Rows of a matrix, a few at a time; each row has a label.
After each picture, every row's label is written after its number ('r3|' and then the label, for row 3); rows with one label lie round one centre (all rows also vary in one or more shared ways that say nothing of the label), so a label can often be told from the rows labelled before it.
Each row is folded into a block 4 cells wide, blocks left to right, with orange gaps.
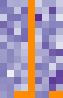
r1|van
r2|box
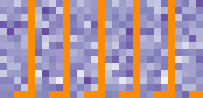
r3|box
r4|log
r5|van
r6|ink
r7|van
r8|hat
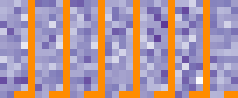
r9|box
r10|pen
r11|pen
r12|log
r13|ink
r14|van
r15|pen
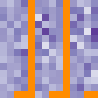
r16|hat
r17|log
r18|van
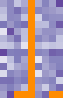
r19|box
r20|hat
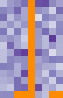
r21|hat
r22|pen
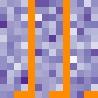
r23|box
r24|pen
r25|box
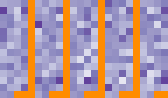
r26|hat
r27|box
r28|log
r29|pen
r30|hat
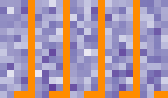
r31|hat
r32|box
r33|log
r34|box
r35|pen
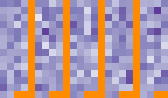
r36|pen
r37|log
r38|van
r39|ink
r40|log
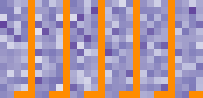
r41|van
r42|box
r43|log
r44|log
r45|log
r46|box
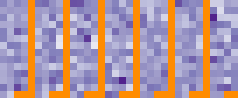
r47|pen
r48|pen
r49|pen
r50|van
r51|box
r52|pen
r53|box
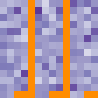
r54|log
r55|hat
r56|pen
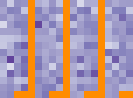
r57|ink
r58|box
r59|ink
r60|ink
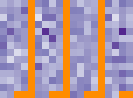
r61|log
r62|log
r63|van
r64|pen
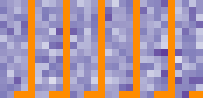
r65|van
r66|ink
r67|van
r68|hat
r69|hat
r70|box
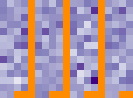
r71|ink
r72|log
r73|hat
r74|log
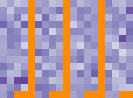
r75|box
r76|box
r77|ink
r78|ink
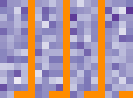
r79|pen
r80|log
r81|van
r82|hat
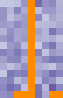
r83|box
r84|pen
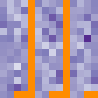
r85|box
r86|ink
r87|ink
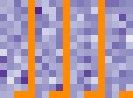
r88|ink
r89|hat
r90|pen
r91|pen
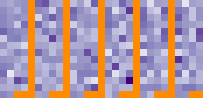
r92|van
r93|pen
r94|hat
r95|hat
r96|van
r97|van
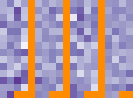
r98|box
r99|box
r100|van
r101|log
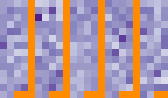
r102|log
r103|box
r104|hat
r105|ink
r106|van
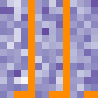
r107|van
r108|van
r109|hat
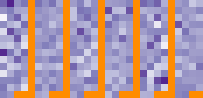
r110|pen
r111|pen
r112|log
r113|hat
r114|pen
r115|box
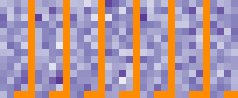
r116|box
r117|box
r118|box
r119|pen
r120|box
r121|log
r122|van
